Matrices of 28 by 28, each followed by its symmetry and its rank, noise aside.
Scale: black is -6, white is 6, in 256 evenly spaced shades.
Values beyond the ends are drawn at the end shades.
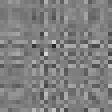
antisymmetric, rank two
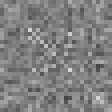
symmetric, rank four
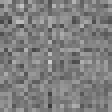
no symmetry, rank three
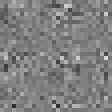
antisymmetric, rank four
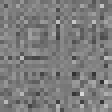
symmetric, rank three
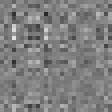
no symmetry, rank two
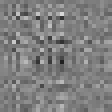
no symmetry, rank two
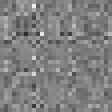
no symmetry, rank three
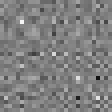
symmetric, rank two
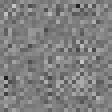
symmetric, rank three
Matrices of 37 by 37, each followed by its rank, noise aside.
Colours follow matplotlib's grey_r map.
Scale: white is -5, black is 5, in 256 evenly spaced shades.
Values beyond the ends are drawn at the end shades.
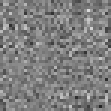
five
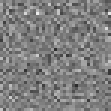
five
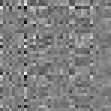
two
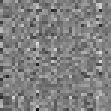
five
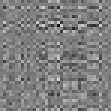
two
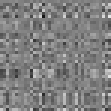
two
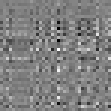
three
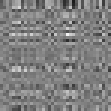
two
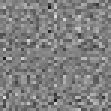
five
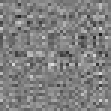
five
